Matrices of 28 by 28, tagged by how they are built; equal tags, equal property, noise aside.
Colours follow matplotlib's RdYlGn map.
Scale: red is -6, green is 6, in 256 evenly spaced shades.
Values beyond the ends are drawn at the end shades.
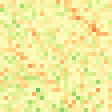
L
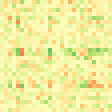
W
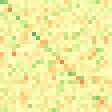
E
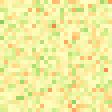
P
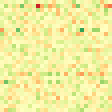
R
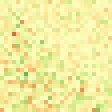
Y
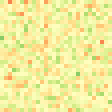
P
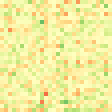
W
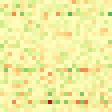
R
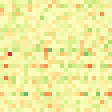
R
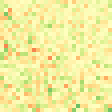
Y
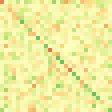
E
